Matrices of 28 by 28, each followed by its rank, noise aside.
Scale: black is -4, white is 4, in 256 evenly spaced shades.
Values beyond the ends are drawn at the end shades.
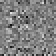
five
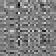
four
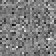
five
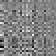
three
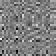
three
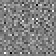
five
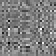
three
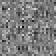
five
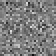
five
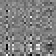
two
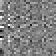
three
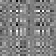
two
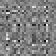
two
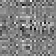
four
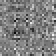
four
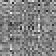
four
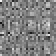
three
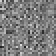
five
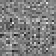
five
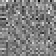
four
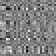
three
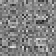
three
